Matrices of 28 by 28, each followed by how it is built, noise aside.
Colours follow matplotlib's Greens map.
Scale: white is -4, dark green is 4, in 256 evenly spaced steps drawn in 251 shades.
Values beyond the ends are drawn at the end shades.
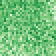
smooth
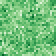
smooth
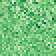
upper triangular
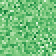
block diagonal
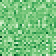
low rank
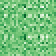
low rank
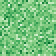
noise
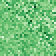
upper triangular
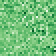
upper triangular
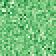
block diagonal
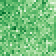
smooth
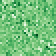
block diagonal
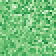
upper triangular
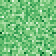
noise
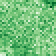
smooth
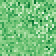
upper triangular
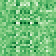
low rank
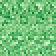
repeating columns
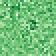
block diagonal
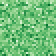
repeating columns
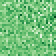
upper triangular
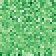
low rank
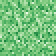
repeating columns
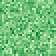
noise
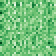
low rank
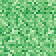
repeating columns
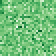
block diagonal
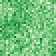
smooth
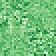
block diagonal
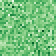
block diagonal
